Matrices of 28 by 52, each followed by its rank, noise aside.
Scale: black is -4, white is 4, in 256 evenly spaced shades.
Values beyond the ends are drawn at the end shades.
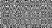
five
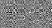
three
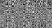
four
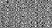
five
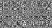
five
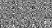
five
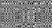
three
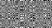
three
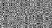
four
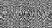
five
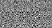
five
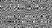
four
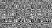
three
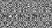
four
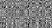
three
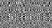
three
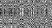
two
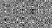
four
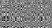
two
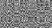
five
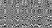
three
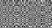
two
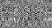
four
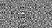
four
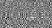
three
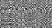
four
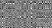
two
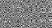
five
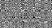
four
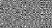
five
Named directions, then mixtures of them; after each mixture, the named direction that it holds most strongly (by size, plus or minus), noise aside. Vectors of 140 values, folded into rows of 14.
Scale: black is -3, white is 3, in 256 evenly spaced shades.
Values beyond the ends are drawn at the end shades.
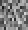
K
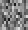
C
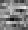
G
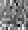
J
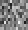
K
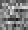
G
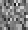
C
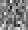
J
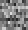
C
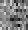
J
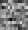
G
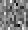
J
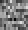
G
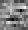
G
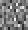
K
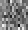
J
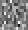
K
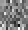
J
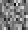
C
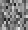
C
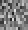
K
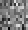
J
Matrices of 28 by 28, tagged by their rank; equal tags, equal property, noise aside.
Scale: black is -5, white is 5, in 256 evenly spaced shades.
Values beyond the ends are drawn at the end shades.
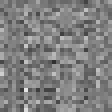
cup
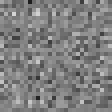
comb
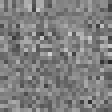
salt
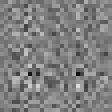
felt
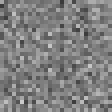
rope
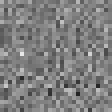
cup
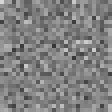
comb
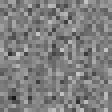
rope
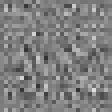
cup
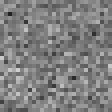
comb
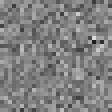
rope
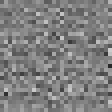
comb
